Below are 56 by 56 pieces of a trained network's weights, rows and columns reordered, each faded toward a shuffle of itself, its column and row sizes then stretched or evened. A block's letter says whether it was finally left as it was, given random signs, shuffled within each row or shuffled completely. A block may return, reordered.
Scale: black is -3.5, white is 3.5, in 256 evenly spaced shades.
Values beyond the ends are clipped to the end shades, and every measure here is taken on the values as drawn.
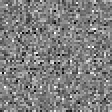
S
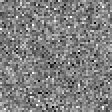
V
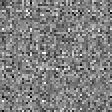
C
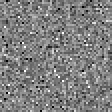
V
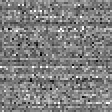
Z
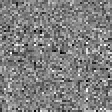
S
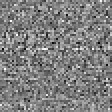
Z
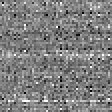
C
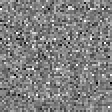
Z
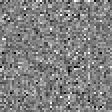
S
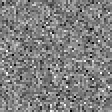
V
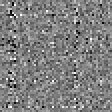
S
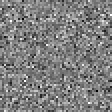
Z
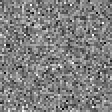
V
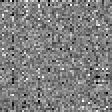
S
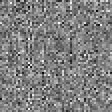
C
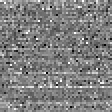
Z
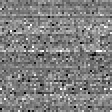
Z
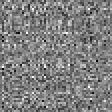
C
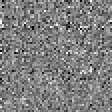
S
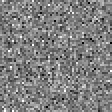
V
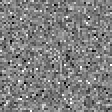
V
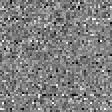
Z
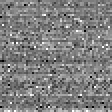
Z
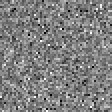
V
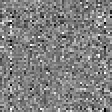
S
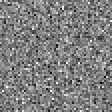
V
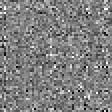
S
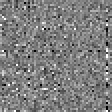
S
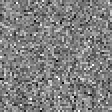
V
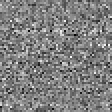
Z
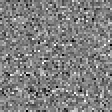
Z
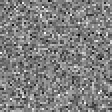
V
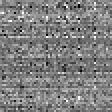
C
